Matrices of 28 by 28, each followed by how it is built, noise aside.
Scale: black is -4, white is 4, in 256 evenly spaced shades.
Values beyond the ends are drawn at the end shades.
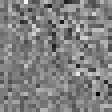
upper triangular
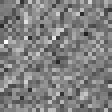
Hankel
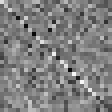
diagonal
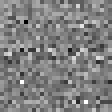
uneven rows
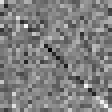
diagonal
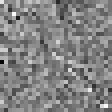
diagonal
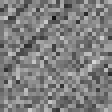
Hankel
